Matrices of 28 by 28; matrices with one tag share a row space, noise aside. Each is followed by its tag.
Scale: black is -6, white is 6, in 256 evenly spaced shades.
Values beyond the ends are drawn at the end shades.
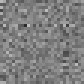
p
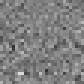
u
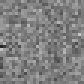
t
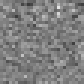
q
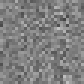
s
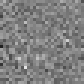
p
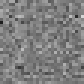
u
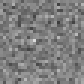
q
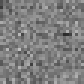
p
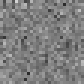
p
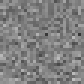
t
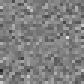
u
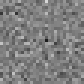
u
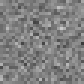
s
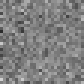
u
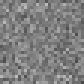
p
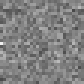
t
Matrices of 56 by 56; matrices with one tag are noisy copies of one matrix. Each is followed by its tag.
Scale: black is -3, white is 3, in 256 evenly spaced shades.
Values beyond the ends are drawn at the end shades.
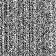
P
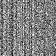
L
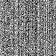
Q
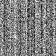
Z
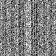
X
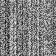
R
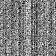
X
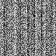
Z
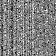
L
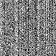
Q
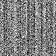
Z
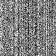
Q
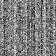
Z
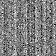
Z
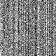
Q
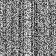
X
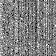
Q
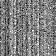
R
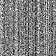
Q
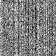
Q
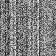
R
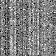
R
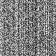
Q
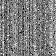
P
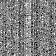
X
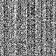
Z
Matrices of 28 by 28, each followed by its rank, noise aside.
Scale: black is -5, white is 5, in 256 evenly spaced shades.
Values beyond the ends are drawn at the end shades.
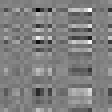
one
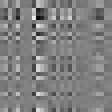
one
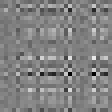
one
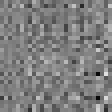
three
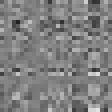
three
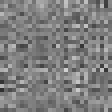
three
